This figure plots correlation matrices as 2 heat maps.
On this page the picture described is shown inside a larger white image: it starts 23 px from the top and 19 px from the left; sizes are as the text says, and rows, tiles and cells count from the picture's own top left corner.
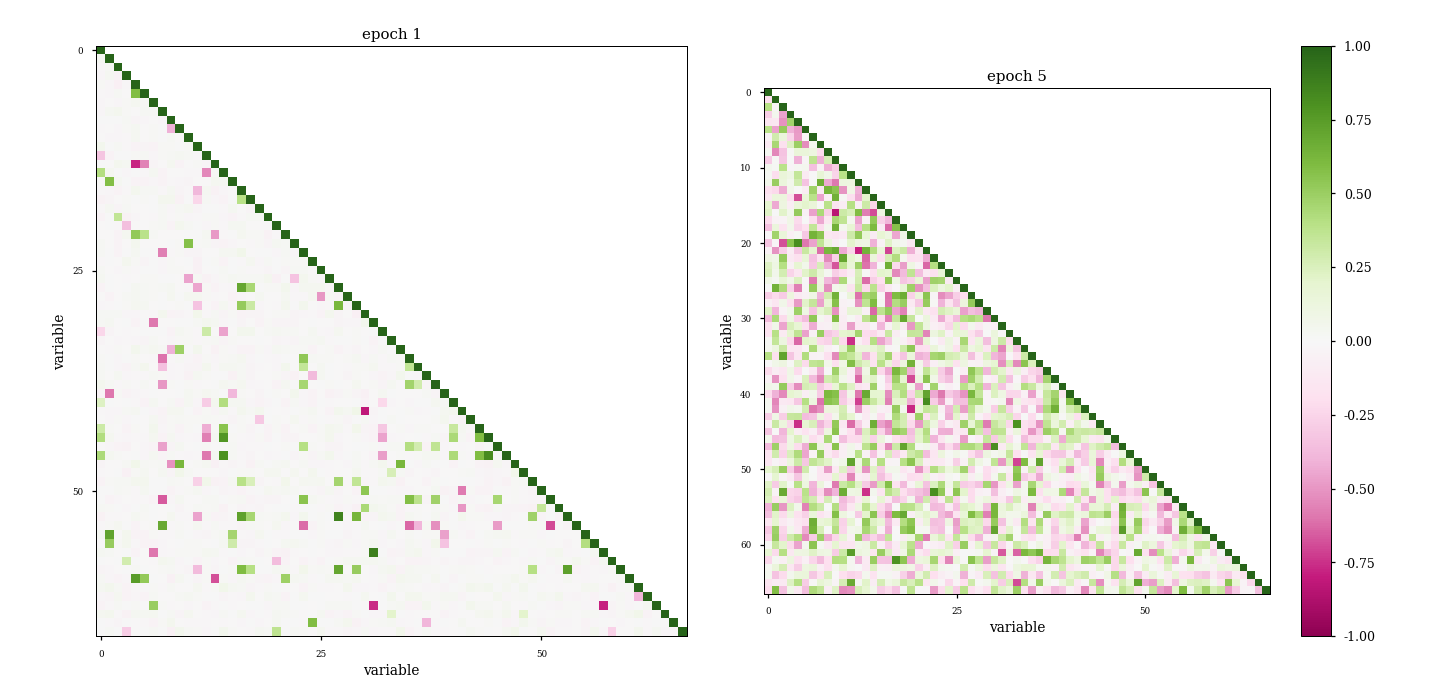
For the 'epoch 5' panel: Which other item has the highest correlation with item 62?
17
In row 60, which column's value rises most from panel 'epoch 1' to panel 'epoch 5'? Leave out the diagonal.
13
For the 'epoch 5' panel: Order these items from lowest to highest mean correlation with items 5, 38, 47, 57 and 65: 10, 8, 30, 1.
1, 10, 8, 30
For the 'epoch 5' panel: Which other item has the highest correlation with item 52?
16
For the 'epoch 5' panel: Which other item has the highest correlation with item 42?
38
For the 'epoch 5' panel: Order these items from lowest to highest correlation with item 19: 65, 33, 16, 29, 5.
5, 33, 29, 16, 65
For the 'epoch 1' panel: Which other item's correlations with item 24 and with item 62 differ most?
65
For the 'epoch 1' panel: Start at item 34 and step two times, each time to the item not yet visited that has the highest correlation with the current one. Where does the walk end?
9
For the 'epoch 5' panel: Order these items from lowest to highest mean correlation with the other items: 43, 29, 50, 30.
29, 50, 43, 30
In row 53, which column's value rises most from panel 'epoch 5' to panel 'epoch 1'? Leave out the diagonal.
27
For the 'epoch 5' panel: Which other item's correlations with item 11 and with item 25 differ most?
49
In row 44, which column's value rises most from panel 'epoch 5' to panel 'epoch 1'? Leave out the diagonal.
46
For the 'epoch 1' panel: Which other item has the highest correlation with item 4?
60
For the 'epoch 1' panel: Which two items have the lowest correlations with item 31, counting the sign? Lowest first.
63, 6
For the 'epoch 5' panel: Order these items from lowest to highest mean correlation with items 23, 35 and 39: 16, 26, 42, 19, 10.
42, 19, 26, 16, 10
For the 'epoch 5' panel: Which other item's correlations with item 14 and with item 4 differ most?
44
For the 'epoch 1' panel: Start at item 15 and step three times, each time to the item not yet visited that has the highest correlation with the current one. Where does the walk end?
56
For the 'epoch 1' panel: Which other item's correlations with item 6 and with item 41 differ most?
30
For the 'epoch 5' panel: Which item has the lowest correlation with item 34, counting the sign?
31
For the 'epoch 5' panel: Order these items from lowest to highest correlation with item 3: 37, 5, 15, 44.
5, 44, 15, 37
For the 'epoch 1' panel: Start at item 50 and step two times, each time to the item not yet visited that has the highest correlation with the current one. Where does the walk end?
52
